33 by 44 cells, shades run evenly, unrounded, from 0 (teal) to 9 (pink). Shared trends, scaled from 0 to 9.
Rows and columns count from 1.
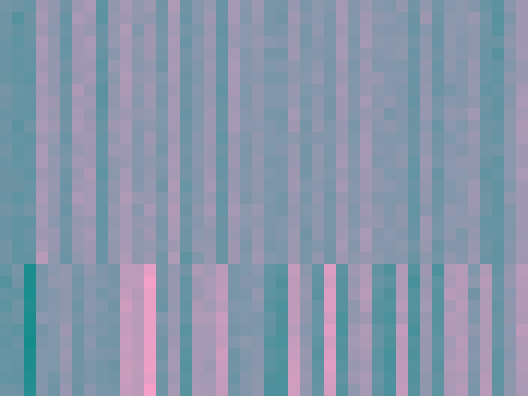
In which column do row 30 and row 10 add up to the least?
3
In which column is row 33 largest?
13
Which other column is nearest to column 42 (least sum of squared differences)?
2
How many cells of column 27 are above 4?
22
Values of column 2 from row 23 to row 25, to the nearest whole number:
4 4 3
